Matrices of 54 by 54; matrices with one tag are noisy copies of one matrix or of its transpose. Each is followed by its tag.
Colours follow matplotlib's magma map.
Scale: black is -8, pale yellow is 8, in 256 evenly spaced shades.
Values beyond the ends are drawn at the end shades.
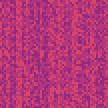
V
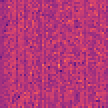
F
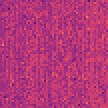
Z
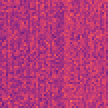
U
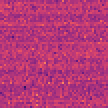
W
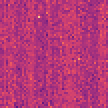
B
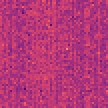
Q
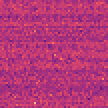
W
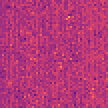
Z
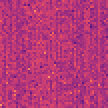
Q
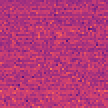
Z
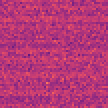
V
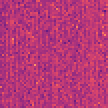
Z
